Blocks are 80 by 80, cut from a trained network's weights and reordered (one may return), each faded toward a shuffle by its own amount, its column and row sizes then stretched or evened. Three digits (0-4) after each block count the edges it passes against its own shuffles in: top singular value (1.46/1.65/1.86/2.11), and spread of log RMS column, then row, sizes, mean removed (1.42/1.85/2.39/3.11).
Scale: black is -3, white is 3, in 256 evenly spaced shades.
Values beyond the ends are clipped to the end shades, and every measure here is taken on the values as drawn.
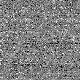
1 0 1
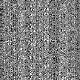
3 2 2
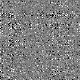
0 3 3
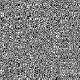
3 2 1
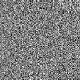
3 2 0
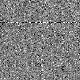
2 0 1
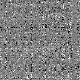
1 3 1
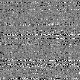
1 0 4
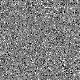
0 1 1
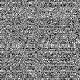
4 1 0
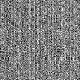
3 0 1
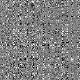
2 4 3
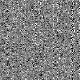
2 3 1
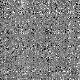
0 2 3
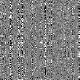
3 4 0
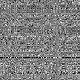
4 0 3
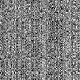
3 1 1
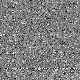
0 0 2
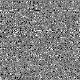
0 1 3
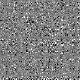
1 3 3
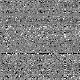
2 1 3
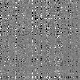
1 4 3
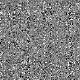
0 3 2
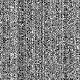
3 1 0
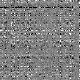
3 3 3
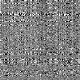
3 0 4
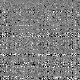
1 2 4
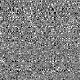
2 1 3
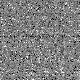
0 0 2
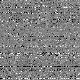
1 0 4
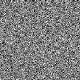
2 1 0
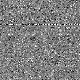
1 0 2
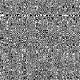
3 2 2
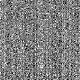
2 0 2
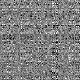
4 3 1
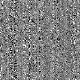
0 3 0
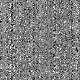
1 3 0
